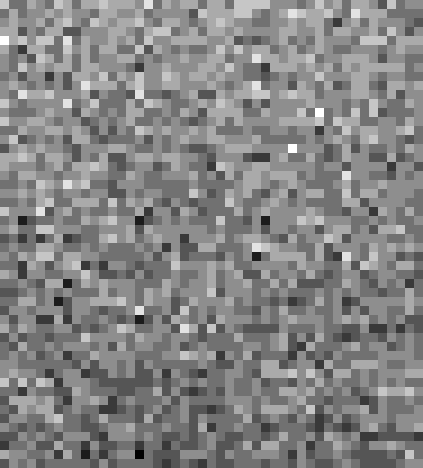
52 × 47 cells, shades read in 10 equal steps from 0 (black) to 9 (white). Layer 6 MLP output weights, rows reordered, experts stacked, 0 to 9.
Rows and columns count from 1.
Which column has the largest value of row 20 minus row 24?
39
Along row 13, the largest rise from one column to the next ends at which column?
36
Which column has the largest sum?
32
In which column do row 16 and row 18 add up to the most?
2
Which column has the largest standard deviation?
16
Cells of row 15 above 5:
14
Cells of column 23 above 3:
42
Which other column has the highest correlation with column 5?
8
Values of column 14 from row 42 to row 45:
4 3 3 4
